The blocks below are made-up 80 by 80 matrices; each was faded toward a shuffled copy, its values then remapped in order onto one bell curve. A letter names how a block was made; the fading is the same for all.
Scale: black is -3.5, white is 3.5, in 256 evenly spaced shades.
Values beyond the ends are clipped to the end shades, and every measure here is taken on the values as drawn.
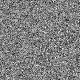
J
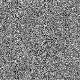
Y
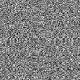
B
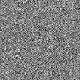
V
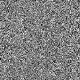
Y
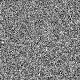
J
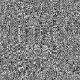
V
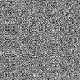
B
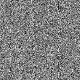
Y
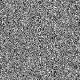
Y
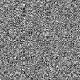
V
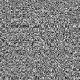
B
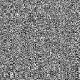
V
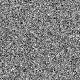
J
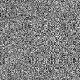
V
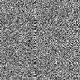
V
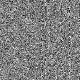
Y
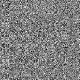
V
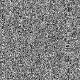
Y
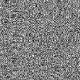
V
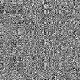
B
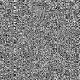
V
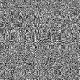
B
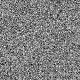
J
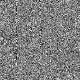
Y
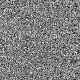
J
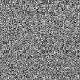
V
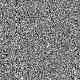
Y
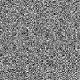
B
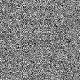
V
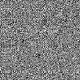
V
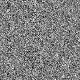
Y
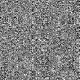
V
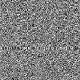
B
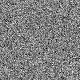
J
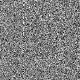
Y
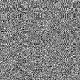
B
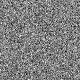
J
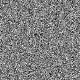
Y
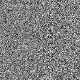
Y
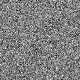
J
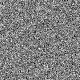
J
